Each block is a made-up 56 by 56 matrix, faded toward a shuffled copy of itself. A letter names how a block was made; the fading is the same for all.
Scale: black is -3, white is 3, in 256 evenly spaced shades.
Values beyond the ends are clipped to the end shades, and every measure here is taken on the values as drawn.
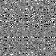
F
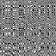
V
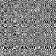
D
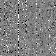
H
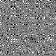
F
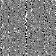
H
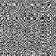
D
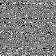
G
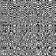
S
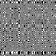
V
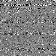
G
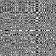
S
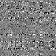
F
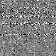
G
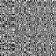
D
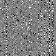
H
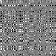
V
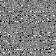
G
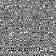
F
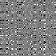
V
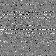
G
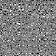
F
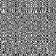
D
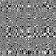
V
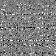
G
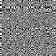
S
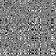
S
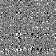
F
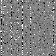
H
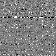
G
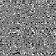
F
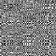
D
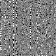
H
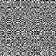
D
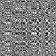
S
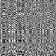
D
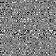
F
